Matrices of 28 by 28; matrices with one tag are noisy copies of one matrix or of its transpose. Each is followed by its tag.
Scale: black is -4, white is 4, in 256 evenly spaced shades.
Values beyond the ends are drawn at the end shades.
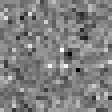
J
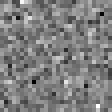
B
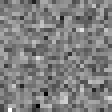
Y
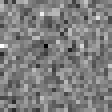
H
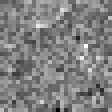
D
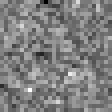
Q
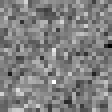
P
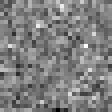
D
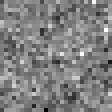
P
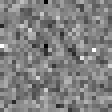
H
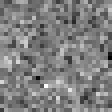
D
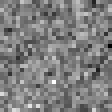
P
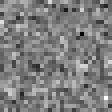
B
